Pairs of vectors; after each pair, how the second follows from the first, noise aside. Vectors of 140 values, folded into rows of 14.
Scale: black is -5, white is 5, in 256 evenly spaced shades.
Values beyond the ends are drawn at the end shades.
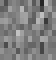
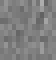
negated, shrunk.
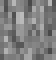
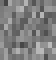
shuffled.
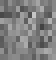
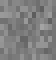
negated, shrunk.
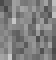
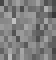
sign-scrambled.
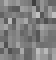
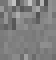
wrapped around, partly zeroed.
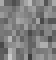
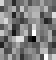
wrapped around, negated, scaled up.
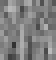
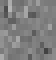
reversed, negated, partly zeroed.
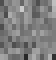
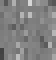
reversed, negated, partly zeroed.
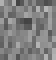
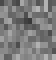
sign-scrambled.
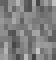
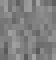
negated, shrunk.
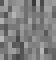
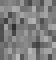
shuffled.
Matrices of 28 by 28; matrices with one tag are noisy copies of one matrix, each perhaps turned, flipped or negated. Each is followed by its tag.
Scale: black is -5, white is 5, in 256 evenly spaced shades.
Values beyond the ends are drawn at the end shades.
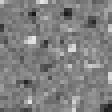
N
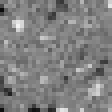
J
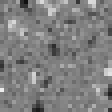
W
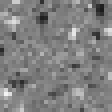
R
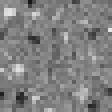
R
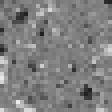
J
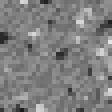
W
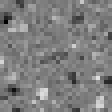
R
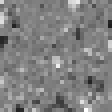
W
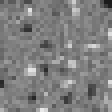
N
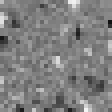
W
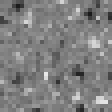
R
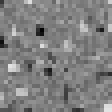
N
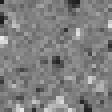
W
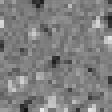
W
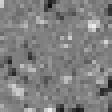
J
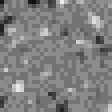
J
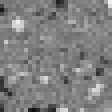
J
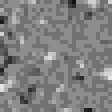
W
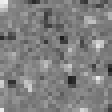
N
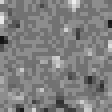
W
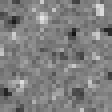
R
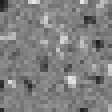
N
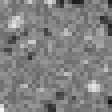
J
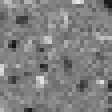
N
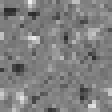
R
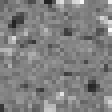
J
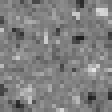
R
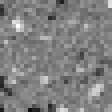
J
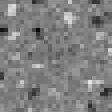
R
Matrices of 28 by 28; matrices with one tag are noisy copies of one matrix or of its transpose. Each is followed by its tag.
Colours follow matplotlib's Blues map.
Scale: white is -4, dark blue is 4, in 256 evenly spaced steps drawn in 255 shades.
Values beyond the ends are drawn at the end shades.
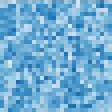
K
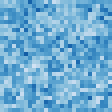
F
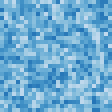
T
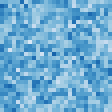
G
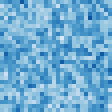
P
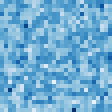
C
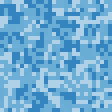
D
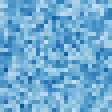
K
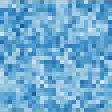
F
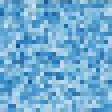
C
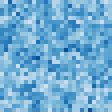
D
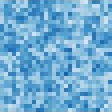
D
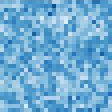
F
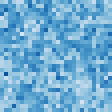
D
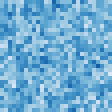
K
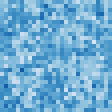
F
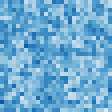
F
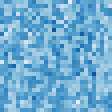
C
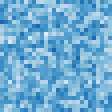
C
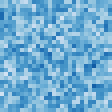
K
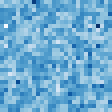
K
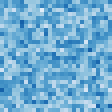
C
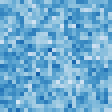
G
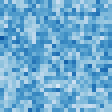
D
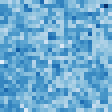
G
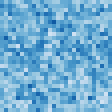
D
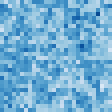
G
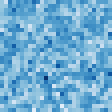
K
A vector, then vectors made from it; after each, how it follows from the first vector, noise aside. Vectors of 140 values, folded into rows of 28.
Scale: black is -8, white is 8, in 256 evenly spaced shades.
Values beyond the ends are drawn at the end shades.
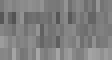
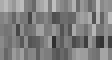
reversed, scaled up.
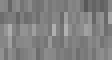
wrapped around, negated, partly zeroed.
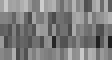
reversed, scaled up.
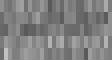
wrapped around, negated.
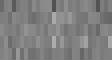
reversed, negated, partly zeroed.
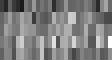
reversed, negated, scaled up.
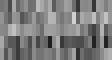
wrapped around, scaled up.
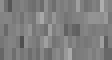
wrapped around, partly zeroed.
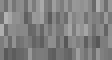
wrapped around, negated.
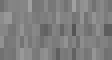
wrapped around, partly zeroed.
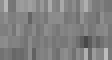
wrapped around, negated, partly zeroed.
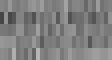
copied.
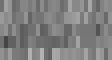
wrapped around, negated.
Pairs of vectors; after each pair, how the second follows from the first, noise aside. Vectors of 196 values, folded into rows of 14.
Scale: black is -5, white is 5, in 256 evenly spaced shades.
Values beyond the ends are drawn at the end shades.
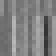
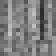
wrapped around.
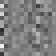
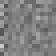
shrunk.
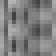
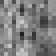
wrapped around.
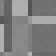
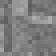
shrunk.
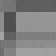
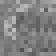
negated, partly zeroed.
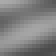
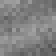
shrunk.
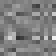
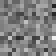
sign-scrambled.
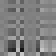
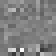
negated, partly zeroed.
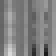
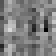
wrapped around.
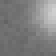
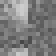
wrapped around.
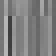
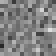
shuffled.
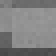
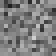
shuffled.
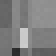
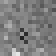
negated, partly zeroed.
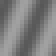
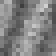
negated.
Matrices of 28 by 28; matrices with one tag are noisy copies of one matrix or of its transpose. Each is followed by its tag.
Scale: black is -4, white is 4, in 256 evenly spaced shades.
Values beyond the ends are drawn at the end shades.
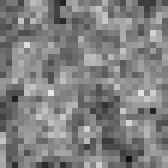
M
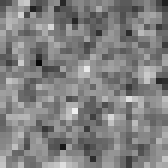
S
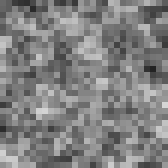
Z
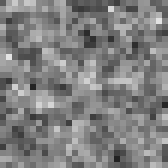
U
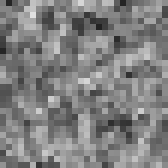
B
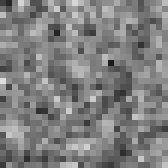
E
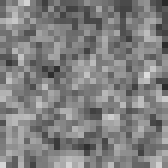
S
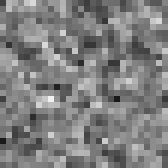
U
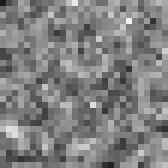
E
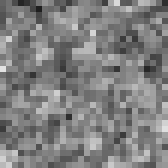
Z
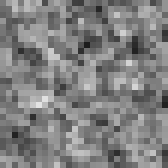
U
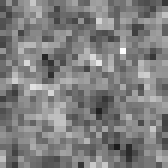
M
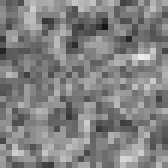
B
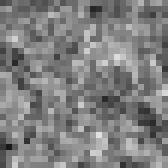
M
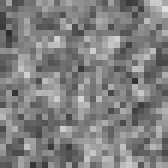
Z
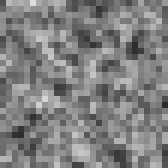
U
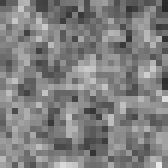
S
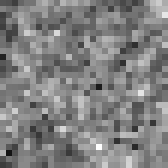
Z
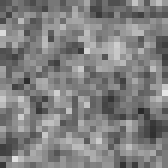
M
